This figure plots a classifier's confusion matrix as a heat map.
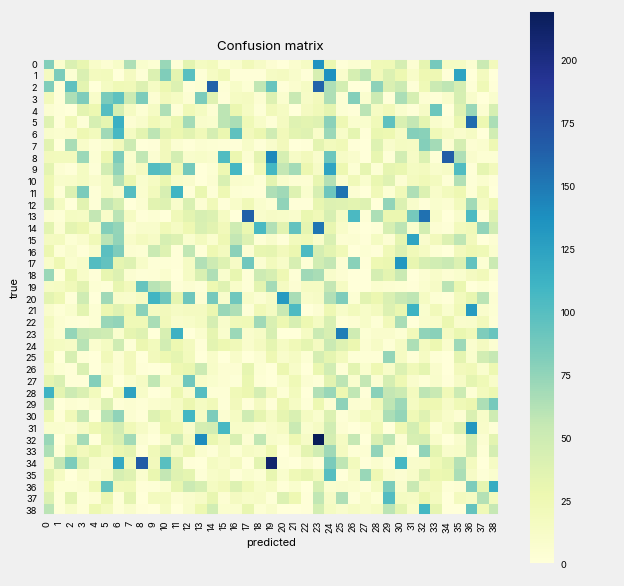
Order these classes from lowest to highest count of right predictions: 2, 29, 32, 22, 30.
22, 32, 29, 30, 2
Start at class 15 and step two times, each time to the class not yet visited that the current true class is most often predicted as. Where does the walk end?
36
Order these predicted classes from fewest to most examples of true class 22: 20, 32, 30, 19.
32, 20, 19, 30
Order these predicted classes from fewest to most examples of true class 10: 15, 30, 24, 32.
30, 32, 15, 24
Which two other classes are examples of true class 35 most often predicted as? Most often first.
24, 27
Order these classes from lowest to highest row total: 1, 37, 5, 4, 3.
37, 4, 1, 3, 5
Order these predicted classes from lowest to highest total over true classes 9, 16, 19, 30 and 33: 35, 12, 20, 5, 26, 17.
26, 17, 20, 35, 5, 12
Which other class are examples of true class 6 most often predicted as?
16
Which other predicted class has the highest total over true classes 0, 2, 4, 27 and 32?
23
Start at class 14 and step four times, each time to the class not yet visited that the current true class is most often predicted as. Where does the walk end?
38
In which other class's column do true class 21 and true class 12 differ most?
31
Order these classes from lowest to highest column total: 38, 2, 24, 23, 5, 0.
2, 38, 0, 5, 23, 24
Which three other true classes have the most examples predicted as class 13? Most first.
32, 28, 3
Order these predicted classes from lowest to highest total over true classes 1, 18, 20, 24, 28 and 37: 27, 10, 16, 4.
4, 27, 16, 10
